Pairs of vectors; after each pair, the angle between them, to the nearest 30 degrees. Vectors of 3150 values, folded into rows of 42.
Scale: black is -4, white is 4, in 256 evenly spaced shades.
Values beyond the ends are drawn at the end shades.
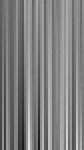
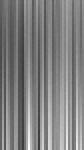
30 degrees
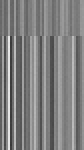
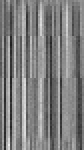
60 degrees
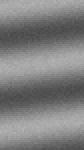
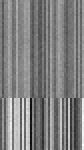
90 degrees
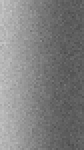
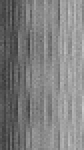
150 degrees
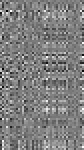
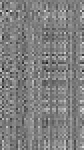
30 degrees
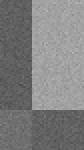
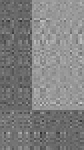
30 degrees
